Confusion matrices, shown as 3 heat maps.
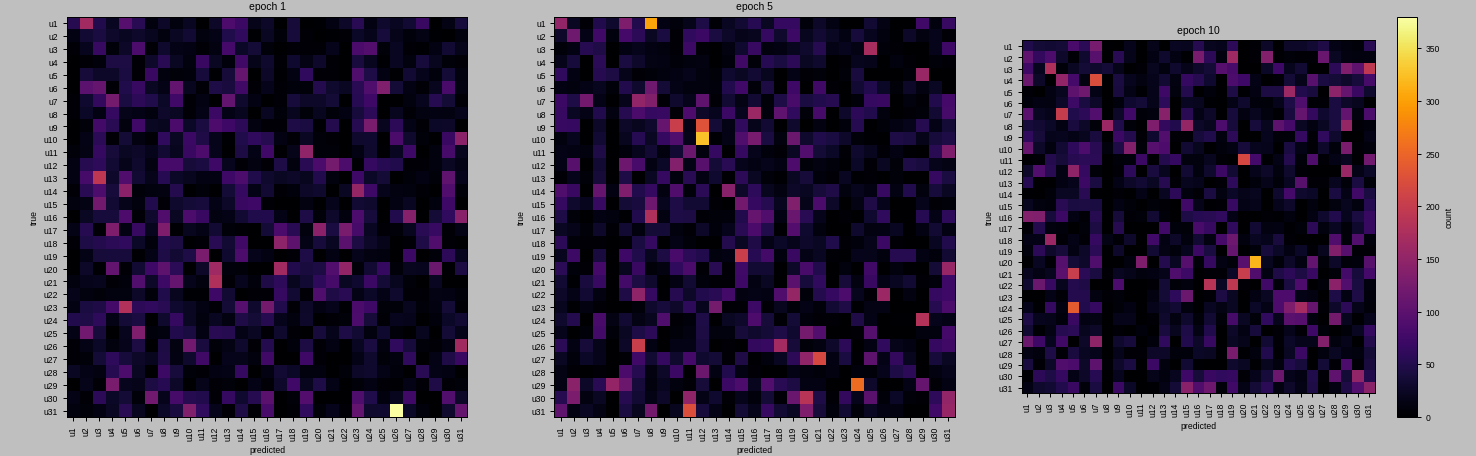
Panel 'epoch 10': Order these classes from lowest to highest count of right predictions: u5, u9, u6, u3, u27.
u6, u9, u5, u27, u3
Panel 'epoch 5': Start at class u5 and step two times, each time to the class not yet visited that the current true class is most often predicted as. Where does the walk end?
u24
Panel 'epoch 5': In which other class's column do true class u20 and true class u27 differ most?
u21
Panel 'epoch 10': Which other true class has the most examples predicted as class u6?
u5
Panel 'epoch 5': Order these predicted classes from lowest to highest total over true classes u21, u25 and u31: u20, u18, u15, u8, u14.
u14, u18, u15, u8, u20
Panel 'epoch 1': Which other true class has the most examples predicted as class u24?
u9
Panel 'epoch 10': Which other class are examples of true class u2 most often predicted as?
u19
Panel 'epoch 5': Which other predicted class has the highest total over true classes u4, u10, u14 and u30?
u12
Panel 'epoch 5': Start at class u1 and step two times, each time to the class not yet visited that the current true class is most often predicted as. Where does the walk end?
u16
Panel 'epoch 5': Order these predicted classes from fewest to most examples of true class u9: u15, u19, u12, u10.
u19, u15, u10, u12
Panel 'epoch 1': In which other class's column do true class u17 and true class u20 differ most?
u12
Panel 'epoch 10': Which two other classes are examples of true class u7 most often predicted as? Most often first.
u4, u13
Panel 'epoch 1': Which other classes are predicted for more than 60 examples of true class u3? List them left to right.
u6, u13, u23, u24
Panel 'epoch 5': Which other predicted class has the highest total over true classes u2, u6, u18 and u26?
u7
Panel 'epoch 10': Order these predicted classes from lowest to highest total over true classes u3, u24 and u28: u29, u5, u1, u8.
u8, u1, u29, u5
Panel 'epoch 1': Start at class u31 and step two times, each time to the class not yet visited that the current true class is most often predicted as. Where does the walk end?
u10
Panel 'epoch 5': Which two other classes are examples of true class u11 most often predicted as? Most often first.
u31, u20
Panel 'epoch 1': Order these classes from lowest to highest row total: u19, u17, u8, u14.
u8, u19, u14, u17
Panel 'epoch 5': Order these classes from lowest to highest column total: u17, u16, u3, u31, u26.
u3, u26, u17, u16, u31
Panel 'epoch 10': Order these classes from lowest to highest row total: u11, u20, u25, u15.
u15, u25, u11, u20
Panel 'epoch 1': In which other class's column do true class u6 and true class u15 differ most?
u25
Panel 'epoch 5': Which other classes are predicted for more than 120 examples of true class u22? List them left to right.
u7, u19, u26
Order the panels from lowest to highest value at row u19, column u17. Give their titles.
epoch 1, epoch 10, epoch 5
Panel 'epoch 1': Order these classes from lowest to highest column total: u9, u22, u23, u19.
u22, u19, u9, u23
